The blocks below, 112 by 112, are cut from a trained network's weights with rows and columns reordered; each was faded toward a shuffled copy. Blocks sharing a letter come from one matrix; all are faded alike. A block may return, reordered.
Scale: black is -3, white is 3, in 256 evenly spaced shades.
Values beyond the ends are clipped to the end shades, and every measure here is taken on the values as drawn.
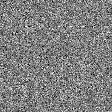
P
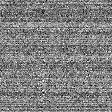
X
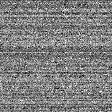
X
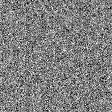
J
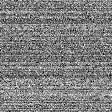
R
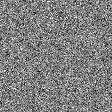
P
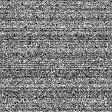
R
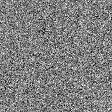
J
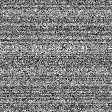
R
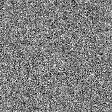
J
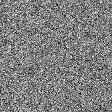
J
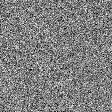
J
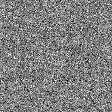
P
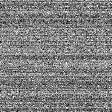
X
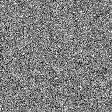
J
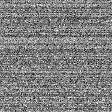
X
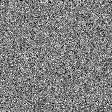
J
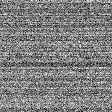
R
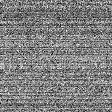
R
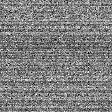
X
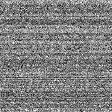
X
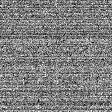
R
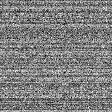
R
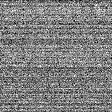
R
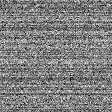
R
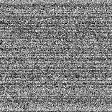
R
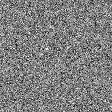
J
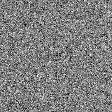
P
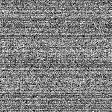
R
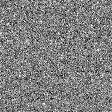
P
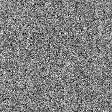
P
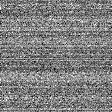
X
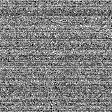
X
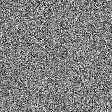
J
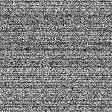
R
